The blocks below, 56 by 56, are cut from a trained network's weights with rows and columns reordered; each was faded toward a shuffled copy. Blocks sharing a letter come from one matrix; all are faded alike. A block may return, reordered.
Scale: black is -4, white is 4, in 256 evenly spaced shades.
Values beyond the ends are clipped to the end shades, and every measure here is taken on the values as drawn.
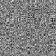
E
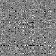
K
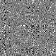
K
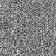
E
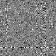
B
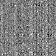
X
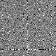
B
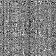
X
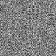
E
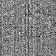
X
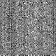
X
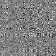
K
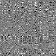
K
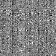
X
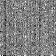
X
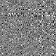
K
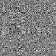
K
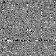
B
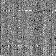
X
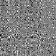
K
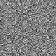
E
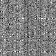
X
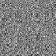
E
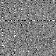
B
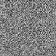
E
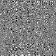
K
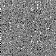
B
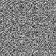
E
